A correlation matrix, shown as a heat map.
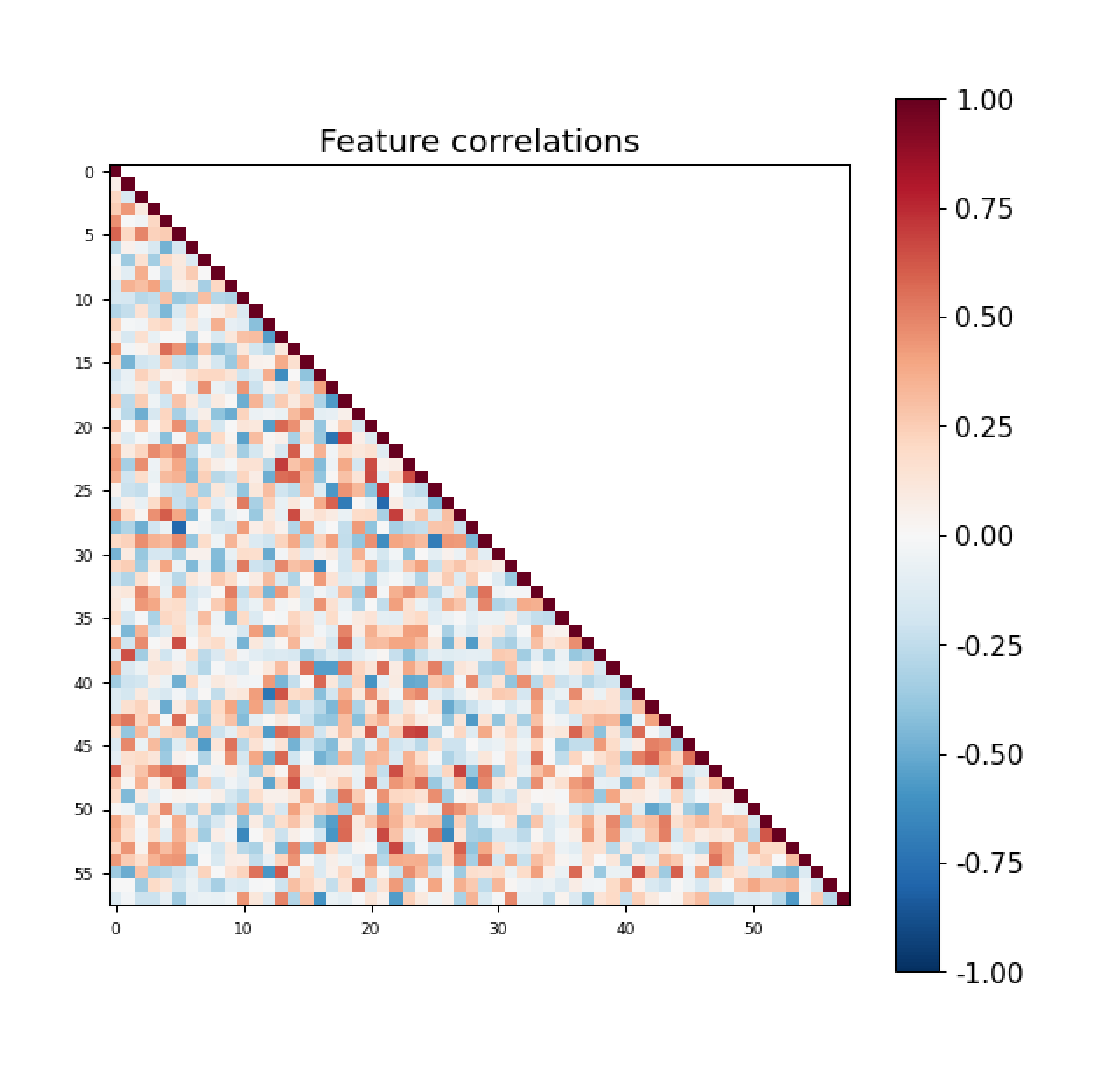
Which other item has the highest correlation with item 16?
40
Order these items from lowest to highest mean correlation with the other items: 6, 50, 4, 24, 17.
6, 17, 50, 4, 24
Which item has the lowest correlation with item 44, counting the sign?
12
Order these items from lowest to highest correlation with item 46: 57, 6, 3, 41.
6, 3, 57, 41
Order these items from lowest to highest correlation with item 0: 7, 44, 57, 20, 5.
57, 7, 44, 20, 5
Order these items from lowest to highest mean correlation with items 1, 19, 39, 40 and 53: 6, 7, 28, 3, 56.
7, 6, 28, 3, 56
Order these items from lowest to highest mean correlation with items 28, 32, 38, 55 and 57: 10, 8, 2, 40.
2, 8, 40, 10
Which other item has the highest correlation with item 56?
19
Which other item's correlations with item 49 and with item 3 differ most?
1
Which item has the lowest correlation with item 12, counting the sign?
41
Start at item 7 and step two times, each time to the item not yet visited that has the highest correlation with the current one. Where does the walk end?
26
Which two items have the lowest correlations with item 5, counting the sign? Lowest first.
28, 40
